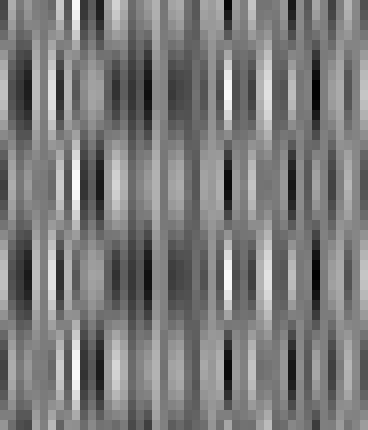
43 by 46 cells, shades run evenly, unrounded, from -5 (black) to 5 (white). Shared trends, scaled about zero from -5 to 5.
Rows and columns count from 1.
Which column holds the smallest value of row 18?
29
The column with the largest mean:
10
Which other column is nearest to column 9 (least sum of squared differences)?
46
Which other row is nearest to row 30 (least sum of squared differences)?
8
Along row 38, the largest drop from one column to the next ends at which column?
11
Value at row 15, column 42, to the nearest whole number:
-1
